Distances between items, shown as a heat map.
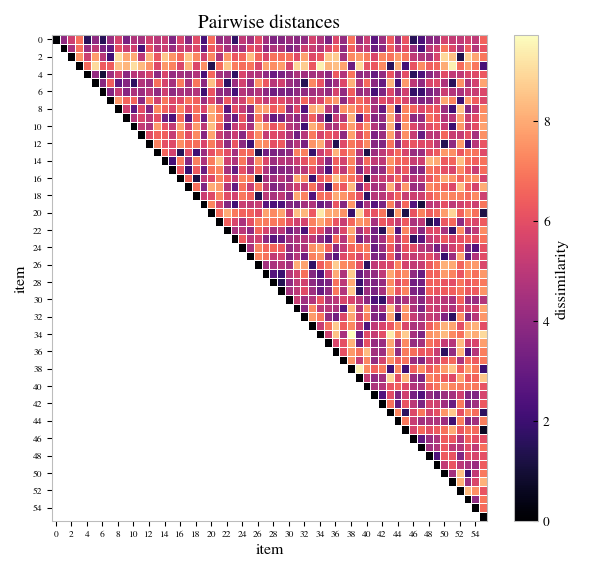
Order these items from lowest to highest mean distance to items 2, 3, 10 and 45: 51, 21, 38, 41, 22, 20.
20, 38, 41, 21, 22, 51
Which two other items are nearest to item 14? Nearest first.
15, 9
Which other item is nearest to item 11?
1
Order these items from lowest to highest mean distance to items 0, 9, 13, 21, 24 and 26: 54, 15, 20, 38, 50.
15, 54, 50, 20, 38
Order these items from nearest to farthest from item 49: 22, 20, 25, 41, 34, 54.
41, 54, 25, 22, 20, 34
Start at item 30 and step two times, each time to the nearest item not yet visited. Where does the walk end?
22
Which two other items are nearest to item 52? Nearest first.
2, 7
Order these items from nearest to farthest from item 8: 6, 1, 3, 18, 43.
6, 1, 18, 43, 3
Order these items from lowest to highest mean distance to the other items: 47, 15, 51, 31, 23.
47, 23, 15, 31, 51
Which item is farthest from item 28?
38
